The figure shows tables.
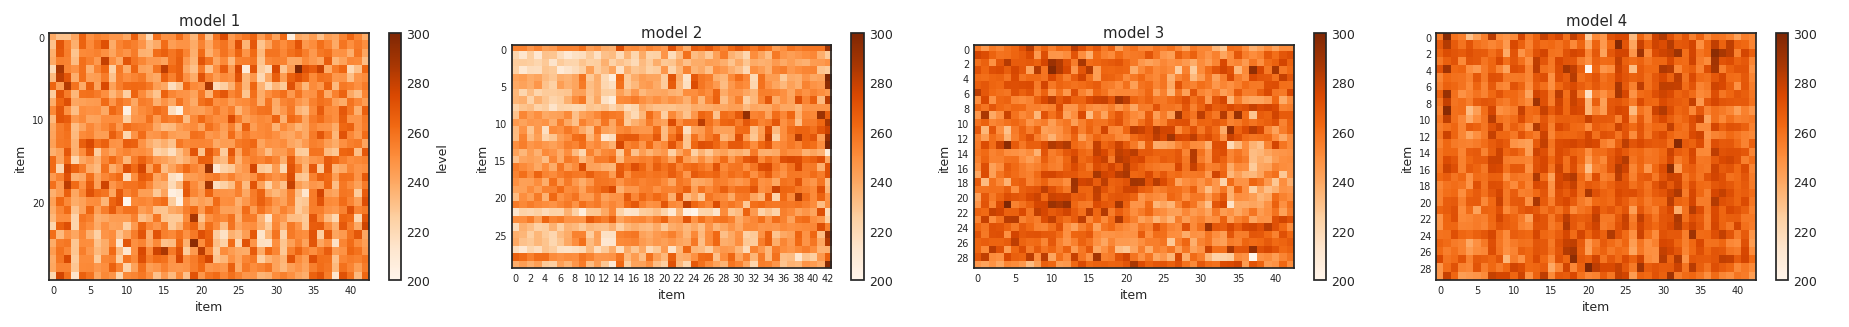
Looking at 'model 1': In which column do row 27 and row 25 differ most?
19
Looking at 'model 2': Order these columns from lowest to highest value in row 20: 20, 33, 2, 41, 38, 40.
33, 2, 40, 20, 41, 38
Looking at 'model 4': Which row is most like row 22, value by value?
23
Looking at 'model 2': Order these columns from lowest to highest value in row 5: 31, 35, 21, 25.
35, 31, 25, 21
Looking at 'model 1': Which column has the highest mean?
2
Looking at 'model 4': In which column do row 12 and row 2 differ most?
37
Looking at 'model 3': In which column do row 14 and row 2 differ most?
29
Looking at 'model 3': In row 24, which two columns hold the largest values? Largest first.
31, 39
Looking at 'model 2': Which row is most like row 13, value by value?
0
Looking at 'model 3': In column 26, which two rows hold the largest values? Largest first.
12, 11
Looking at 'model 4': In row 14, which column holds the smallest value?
12
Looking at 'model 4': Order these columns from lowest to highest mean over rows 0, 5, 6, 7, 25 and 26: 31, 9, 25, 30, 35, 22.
9, 22, 35, 25, 31, 30
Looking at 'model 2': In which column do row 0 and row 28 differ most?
38
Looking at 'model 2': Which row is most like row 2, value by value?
8
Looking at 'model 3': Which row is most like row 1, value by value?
6
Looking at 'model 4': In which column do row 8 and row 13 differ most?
20
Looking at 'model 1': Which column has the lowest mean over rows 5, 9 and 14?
16
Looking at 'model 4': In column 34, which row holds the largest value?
24
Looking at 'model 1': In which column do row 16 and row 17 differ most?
10
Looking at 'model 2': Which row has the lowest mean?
22
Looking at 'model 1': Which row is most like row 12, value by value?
28
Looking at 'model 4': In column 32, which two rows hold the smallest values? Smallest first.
21, 16
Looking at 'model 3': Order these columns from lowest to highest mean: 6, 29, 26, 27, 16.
26, 29, 27, 6, 16
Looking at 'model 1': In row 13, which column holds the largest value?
5
